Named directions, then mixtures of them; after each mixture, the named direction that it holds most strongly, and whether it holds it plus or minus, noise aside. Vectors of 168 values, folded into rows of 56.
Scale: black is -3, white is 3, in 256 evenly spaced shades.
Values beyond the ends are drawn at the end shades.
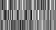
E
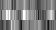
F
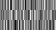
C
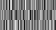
C, minus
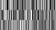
E, minus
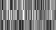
E, plus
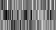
E, plus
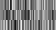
C, plus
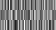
C, plus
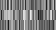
C, plus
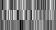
E, plus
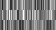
E, plus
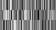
E, minus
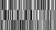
E, plus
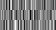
C, minus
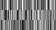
E, plus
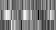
F, plus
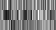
E, plus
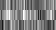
F, plus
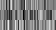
C, minus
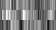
F, plus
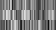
F, plus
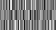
C, minus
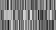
C, plus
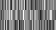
C, plus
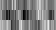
F, minus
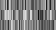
E, minus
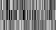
E, minus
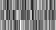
E, minus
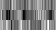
F, minus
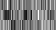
E, plus
